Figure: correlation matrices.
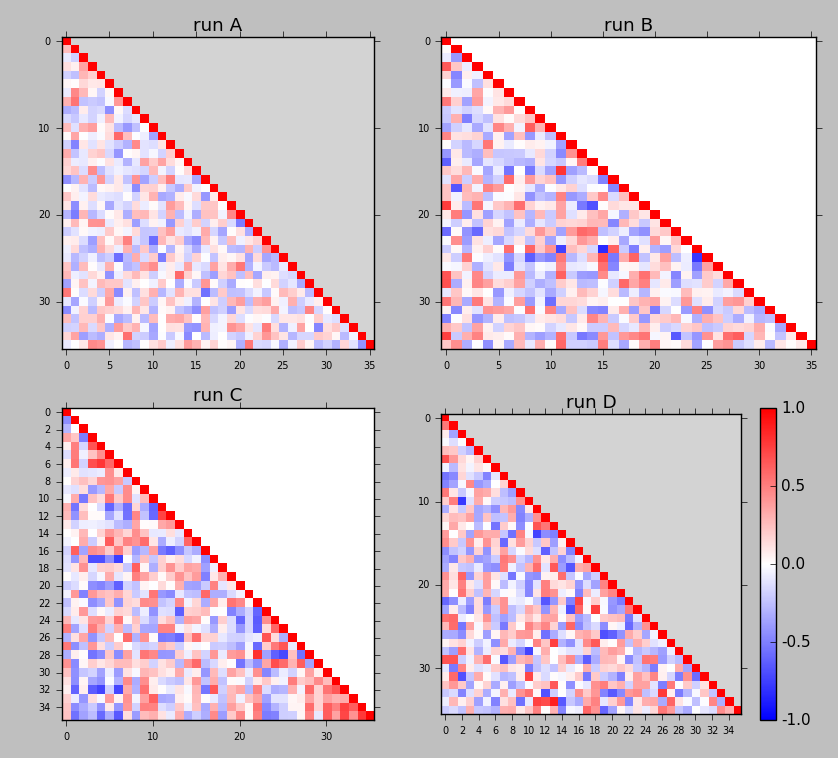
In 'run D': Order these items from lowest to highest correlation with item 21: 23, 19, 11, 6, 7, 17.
23, 6, 7, 11, 17, 19
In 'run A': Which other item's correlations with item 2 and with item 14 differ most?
33
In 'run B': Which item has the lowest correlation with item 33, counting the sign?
32
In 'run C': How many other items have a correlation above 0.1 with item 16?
10
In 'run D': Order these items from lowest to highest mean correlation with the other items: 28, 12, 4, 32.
28, 4, 12, 32
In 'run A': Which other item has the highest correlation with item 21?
35
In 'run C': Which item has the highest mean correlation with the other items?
15
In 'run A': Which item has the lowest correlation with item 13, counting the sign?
6
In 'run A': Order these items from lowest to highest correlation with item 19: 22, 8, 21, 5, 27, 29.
5, 29, 21, 22, 8, 27
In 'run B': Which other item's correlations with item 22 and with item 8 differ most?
14
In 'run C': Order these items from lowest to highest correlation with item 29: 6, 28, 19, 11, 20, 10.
20, 28, 10, 19, 11, 6
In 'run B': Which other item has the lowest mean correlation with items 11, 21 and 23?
24
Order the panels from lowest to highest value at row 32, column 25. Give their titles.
run C, run D, run A, run B
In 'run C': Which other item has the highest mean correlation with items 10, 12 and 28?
22
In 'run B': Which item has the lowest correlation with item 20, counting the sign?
31
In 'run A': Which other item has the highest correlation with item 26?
20
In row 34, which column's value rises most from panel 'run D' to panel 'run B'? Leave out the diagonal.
0
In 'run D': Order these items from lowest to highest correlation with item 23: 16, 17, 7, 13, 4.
17, 4, 13, 7, 16
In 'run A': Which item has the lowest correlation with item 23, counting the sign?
10
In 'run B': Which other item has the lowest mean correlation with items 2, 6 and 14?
35
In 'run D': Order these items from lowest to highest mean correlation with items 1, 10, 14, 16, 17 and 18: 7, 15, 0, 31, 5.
15, 5, 0, 7, 31
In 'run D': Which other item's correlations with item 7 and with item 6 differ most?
18
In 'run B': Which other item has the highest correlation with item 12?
4
